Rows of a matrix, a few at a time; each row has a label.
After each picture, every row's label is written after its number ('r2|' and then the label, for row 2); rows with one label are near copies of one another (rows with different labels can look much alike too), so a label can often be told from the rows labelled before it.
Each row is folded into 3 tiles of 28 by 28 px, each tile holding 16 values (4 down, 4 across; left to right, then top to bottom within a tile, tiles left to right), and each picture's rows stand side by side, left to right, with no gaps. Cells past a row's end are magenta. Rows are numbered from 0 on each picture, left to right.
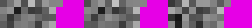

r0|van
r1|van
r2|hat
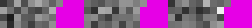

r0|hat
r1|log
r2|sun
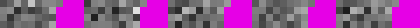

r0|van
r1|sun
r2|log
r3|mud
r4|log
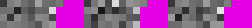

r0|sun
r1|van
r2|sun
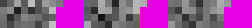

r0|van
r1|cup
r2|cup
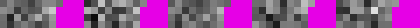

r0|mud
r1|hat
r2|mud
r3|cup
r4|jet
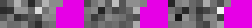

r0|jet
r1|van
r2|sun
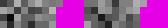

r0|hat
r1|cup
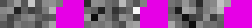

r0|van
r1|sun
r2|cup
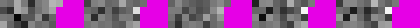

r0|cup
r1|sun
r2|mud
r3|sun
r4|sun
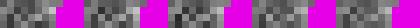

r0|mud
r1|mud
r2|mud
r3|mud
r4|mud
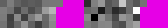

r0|mud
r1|sun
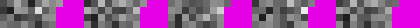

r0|jet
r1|hat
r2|mud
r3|sun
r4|hat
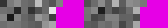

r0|sun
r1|van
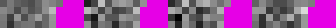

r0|mud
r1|hat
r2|hat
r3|mud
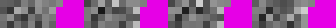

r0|log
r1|van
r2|van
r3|mud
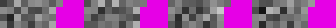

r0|hat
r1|van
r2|mud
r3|log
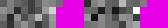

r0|mud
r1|sun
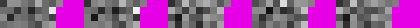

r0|sun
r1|sun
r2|hat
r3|van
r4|hat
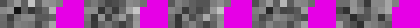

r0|van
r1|mud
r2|mud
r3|van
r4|cup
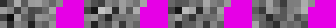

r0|hat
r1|log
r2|log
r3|cup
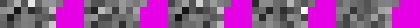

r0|van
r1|log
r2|van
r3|sun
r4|mud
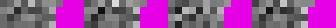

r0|van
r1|van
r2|log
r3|van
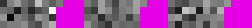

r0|sun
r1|cup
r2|log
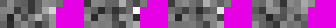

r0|mud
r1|sun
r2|sun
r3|cup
